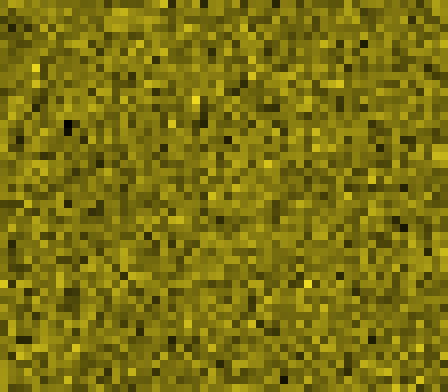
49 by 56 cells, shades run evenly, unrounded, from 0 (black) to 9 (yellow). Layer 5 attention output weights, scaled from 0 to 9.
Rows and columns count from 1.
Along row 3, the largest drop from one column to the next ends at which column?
52
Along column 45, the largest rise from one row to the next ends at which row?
38
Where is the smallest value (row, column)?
16, 9
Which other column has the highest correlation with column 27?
34
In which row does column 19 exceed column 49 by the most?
11
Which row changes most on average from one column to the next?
36
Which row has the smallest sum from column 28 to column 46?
47
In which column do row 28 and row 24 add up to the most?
22
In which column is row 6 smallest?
46
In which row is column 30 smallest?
12
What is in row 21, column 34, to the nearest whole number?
8
